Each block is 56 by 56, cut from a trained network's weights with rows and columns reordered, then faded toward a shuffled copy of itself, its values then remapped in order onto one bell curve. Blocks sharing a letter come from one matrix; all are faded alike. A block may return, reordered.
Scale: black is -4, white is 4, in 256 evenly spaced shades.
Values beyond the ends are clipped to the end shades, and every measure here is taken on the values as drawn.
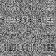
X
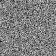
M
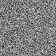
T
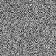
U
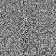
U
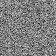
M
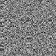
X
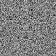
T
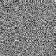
X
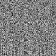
U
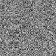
U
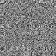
X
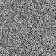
T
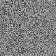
U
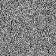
T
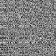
X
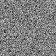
T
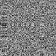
X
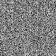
M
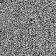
T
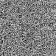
M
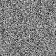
M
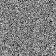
T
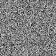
M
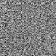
U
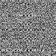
X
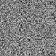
U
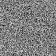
M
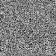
M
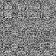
X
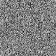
T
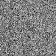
M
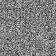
M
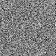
T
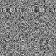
X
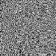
U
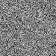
T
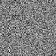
U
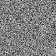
T
